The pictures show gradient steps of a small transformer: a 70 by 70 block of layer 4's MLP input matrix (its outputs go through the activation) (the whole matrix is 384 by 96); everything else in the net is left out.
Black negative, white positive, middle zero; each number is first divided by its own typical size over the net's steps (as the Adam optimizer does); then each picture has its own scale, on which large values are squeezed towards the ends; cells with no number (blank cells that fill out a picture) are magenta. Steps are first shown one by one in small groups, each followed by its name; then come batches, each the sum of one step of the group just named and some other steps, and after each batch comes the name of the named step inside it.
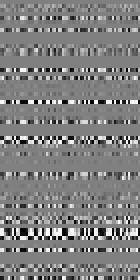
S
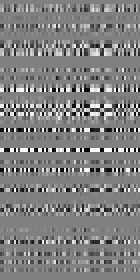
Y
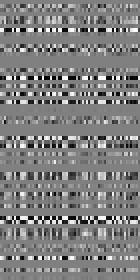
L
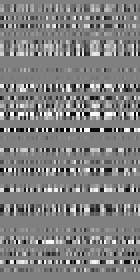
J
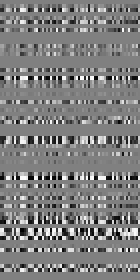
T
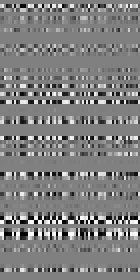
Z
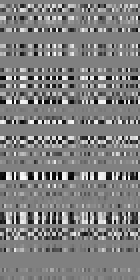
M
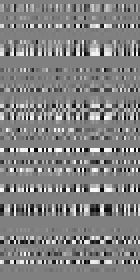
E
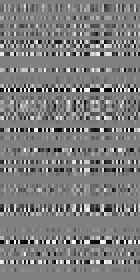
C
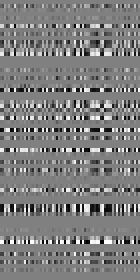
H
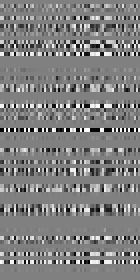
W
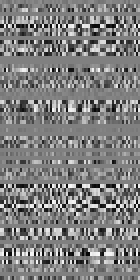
S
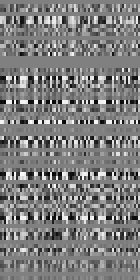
M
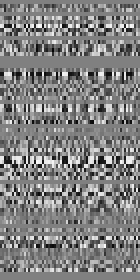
E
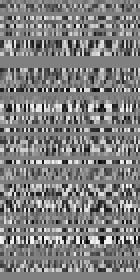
H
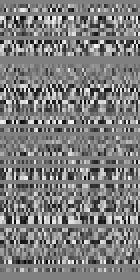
C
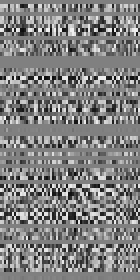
L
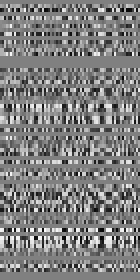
H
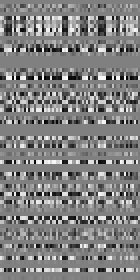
L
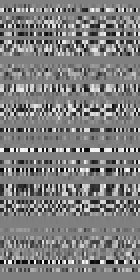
Y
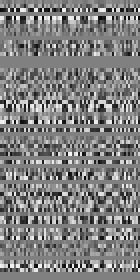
W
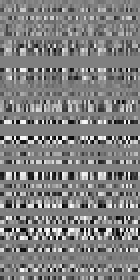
S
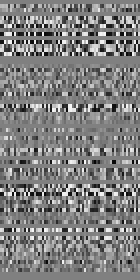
E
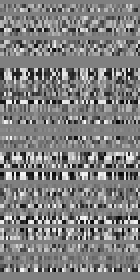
Z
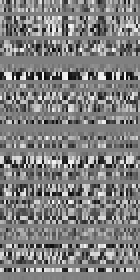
L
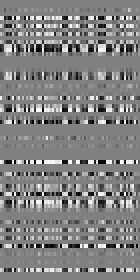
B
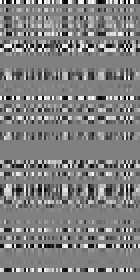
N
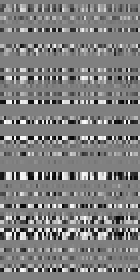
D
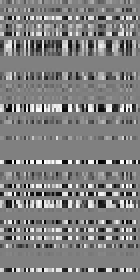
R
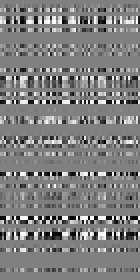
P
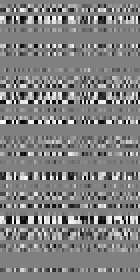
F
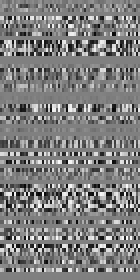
R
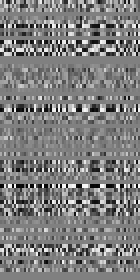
N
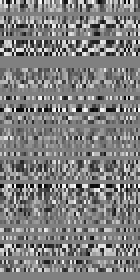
N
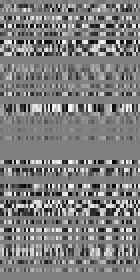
R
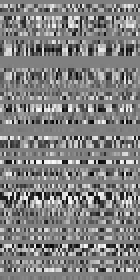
B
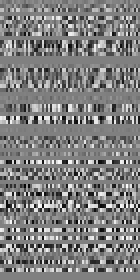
R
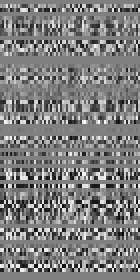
D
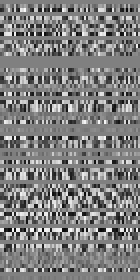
D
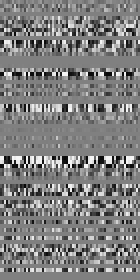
R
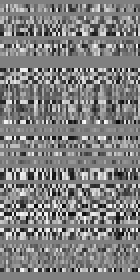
D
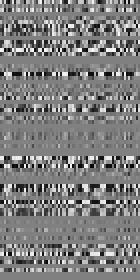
N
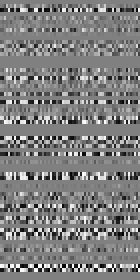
D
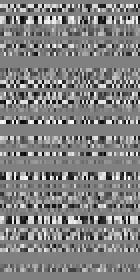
F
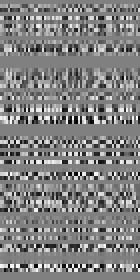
B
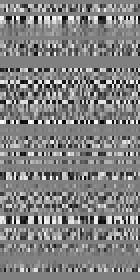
F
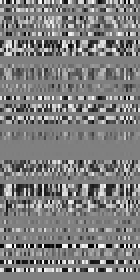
N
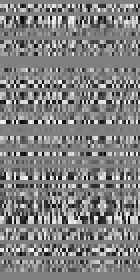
F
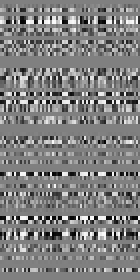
P
